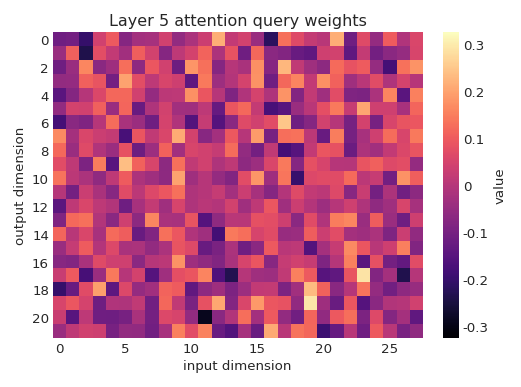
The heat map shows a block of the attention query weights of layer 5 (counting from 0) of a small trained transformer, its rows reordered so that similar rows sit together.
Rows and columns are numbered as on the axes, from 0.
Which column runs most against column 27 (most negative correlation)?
16
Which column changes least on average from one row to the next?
8
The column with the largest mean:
9
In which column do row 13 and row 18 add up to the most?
19
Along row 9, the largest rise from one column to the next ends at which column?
5
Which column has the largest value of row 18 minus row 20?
3
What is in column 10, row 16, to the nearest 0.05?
-0.05
